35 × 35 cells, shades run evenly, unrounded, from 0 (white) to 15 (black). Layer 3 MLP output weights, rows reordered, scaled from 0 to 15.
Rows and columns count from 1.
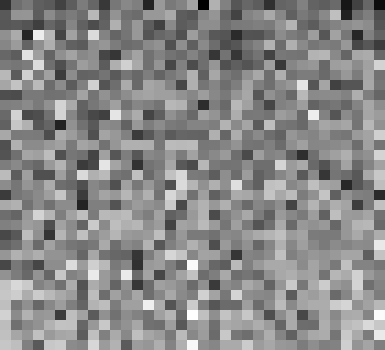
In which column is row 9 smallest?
28
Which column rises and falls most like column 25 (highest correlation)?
14
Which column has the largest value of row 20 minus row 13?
35
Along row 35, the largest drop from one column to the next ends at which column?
5
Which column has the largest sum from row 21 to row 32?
20
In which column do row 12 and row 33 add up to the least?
6
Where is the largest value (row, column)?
1, 19
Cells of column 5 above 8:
14
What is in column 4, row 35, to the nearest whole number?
10
